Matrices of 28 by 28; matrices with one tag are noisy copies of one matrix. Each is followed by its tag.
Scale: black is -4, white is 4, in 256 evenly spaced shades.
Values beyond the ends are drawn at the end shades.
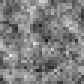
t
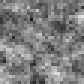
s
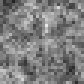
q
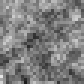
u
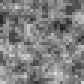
s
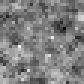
s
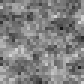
s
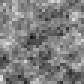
u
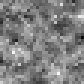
s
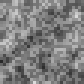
u
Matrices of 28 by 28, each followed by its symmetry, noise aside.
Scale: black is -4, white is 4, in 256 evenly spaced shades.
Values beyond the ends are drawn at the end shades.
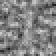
same after a half turn.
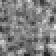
antisymmetric.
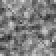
same after a half turn.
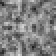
mirrored top to bottom.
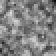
symmetric across the other diagonal.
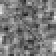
same after a half turn.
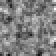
antisymmetric.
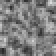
antisymmetric.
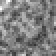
symmetric.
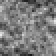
same after a half turn.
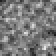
symmetric.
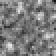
symmetric across the other diagonal.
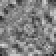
symmetric.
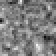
antisymmetric.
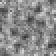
same after a half turn.
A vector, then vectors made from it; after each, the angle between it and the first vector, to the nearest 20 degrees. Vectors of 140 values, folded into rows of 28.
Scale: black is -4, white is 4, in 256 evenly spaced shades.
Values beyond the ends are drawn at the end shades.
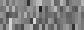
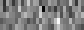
100 degrees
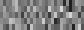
80 degrees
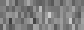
140 degrees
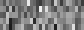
160 degrees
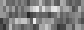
60 degrees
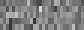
160 degrees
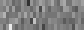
40 degrees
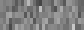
140 degrees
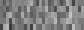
120 degrees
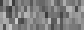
80 degrees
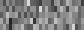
160 degrees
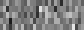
140 degrees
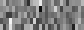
20 degrees
